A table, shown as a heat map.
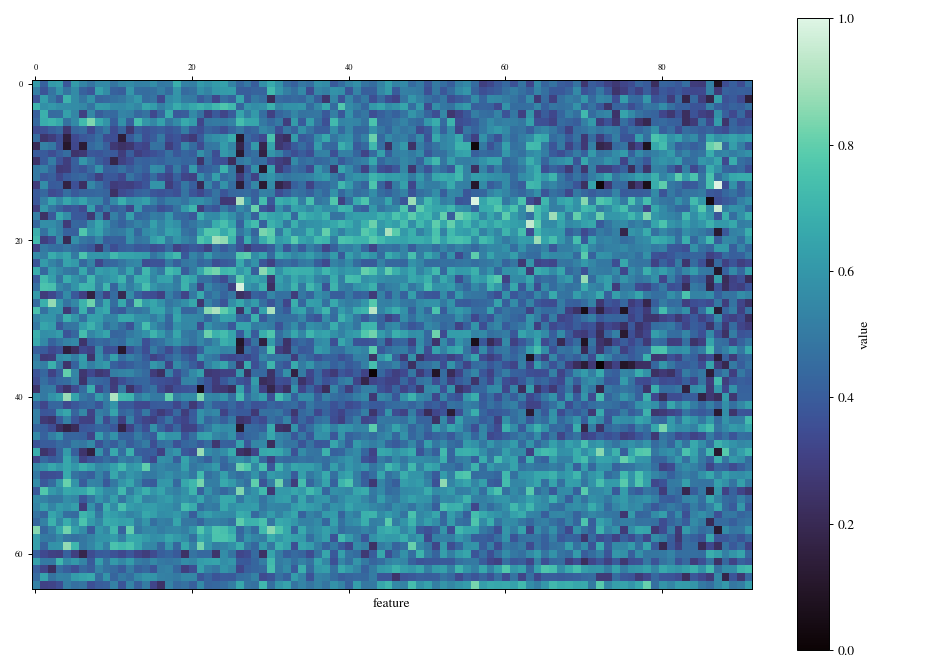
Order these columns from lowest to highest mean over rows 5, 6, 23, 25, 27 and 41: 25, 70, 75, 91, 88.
88, 91, 25, 75, 70
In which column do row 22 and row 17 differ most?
54
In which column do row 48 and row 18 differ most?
43
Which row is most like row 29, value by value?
32
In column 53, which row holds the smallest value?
42
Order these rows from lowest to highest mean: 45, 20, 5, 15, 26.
45, 5, 26, 15, 20
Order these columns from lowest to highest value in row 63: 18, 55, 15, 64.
64, 55, 18, 15
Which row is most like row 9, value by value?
60
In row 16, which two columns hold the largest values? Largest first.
87, 63
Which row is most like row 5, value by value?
28
